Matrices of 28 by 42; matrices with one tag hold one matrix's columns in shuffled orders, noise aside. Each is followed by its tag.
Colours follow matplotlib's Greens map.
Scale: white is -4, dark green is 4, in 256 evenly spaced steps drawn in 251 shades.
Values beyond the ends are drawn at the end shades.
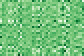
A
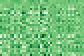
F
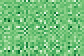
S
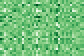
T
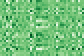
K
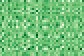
K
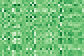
T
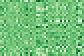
A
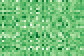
K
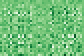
F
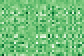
F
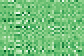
S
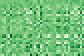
F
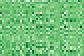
S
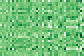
K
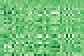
F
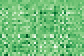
F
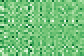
A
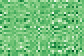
S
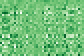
F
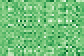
A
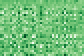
F
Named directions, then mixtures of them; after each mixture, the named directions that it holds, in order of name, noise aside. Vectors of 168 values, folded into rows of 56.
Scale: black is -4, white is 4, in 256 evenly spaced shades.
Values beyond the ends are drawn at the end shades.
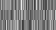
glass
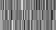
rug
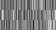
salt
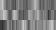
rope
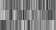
rope, rug.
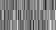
glass, salt.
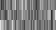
rope, rug, salt.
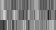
rope.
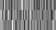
rug.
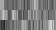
rope, salt.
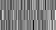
salt.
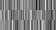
glass, rug, salt.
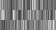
rope, rug, salt.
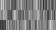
glass, rope.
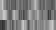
rope.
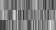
glass, rope, salt.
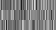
glass, salt.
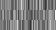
glass, salt.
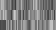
glass, rope.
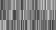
glass, rope, rug.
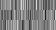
glass.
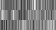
glass, rope, salt.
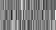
glass, rug, salt.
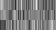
glass, rope.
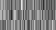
glass, rope, rug.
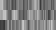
rope.
